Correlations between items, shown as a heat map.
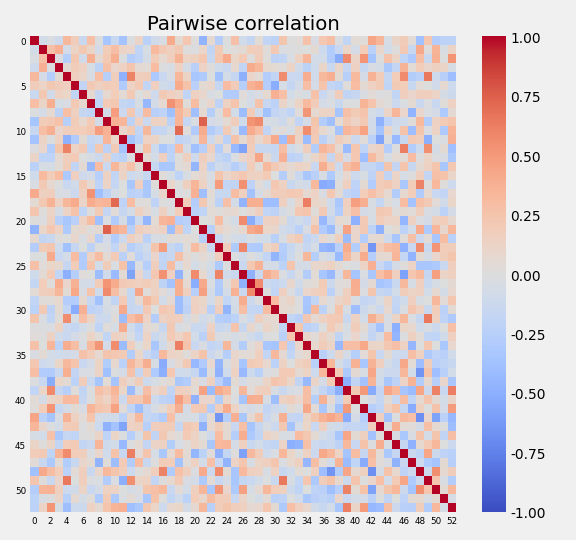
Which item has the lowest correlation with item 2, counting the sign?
38
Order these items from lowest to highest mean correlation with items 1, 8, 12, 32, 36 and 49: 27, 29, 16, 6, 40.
16, 29, 6, 27, 40
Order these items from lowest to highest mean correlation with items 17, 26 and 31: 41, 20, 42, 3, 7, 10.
10, 3, 41, 42, 7, 20
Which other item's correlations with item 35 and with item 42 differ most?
48
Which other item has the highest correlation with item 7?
17
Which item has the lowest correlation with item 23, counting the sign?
42
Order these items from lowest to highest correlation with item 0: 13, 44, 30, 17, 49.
30, 44, 13, 49, 17
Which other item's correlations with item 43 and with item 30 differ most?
11
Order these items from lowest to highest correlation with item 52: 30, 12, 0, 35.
12, 0, 35, 30
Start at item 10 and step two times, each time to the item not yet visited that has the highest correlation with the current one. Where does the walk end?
34
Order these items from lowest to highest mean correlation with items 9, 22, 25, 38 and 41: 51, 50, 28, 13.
50, 13, 51, 28
